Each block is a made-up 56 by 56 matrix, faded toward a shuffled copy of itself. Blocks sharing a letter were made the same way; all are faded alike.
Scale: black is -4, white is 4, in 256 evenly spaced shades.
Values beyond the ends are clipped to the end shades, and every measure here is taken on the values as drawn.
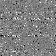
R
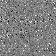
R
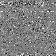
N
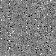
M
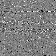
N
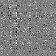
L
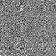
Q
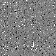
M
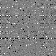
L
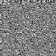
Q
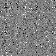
M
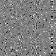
L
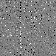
M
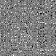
Q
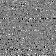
N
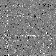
M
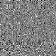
Q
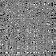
L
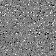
R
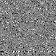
N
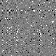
L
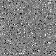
R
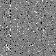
M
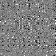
L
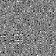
Q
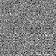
Q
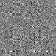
Q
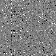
M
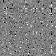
L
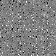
M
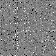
M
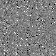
M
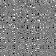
L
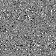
N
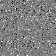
R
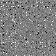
M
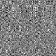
Q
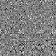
Q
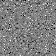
R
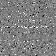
R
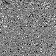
N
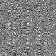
Q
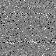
N
